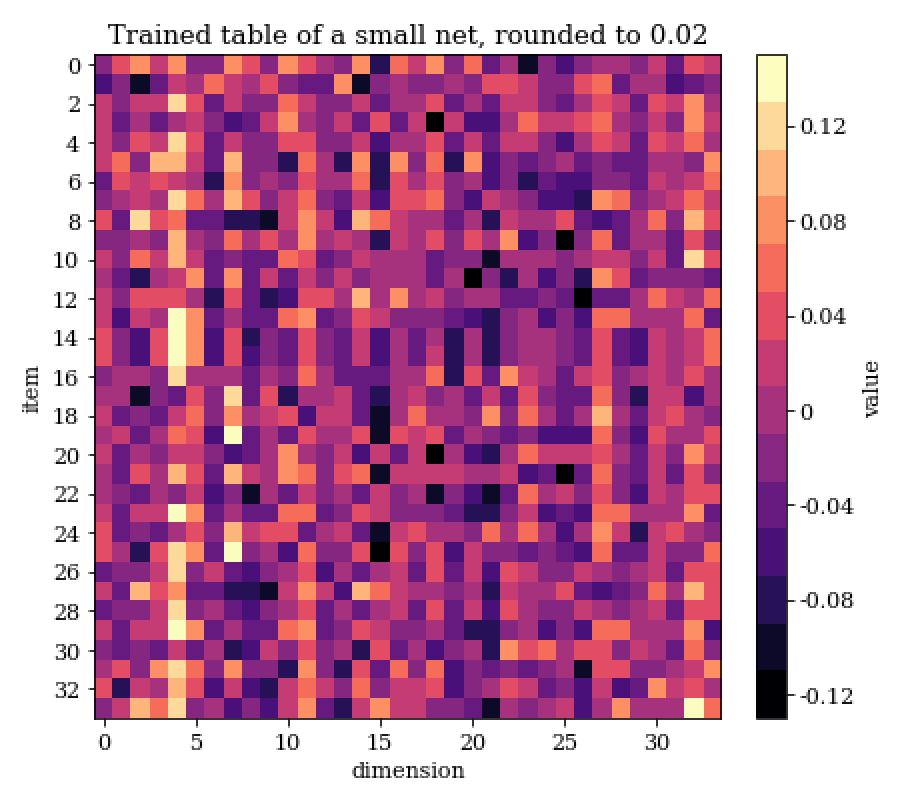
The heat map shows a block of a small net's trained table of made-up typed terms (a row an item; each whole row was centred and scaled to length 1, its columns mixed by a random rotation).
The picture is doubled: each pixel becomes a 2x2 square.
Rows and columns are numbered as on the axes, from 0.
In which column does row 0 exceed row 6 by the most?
10
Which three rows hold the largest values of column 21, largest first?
18, 24, 1
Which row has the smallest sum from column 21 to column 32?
6
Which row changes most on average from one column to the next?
5
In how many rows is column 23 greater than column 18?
12
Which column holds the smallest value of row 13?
21
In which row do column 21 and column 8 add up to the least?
22
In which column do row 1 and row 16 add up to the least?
14
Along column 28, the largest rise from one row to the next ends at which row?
33
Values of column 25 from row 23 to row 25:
-0.04 -0.06 -0.04
